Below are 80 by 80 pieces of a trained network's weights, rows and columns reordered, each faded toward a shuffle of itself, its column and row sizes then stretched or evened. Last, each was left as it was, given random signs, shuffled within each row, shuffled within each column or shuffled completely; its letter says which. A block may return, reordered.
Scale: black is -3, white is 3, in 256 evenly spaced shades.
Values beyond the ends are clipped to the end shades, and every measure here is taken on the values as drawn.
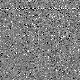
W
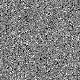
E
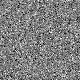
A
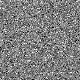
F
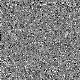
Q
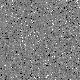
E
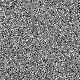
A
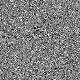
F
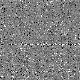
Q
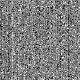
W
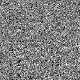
W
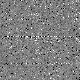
Q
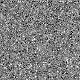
F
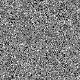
Q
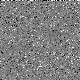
F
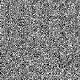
W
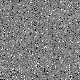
E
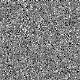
Q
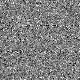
F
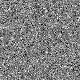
A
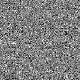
W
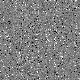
E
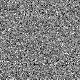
F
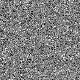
E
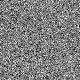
A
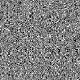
W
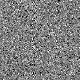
W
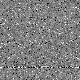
F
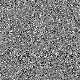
F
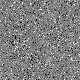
A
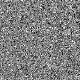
Q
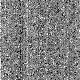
E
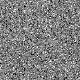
E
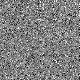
Q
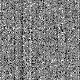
W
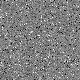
A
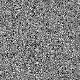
E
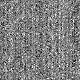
W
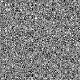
W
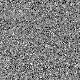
F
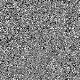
Q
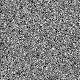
A
